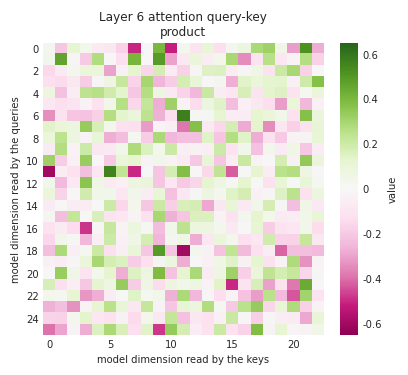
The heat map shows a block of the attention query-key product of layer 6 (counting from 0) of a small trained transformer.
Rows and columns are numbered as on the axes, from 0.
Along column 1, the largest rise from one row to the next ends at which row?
1
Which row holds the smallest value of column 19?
18
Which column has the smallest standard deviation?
2
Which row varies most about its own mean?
11
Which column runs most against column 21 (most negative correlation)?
20
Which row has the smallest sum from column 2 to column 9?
16
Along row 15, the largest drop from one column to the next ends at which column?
10
